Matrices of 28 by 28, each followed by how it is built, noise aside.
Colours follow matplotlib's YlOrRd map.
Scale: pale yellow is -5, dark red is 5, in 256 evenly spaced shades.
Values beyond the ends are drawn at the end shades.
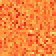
block diagonal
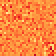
block diagonal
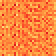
repeating rows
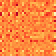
low rank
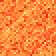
Hankel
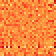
low rank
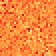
block diagonal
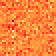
uneven columns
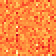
uneven columns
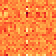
low rank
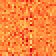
uneven columns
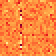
uneven columns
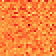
low rank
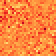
block diagonal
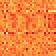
low rank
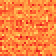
blocks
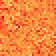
block diagonal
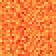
repeating rows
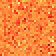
uneven columns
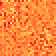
block diagonal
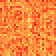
blocks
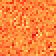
block diagonal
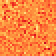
block diagonal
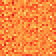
repeating rows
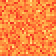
noise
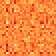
low rank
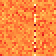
uneven columns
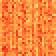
blocks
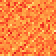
Hankel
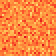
noise
